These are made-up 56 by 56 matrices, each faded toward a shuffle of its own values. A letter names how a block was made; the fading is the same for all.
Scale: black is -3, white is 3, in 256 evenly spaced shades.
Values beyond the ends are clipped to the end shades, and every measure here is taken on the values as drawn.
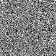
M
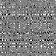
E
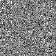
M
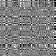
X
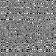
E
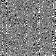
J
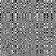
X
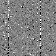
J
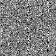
M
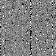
J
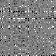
E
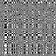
X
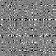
E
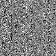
M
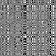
X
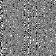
J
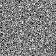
M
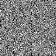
M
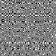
E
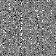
J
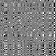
X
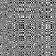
X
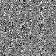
M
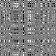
X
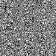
M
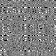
E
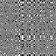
X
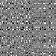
E
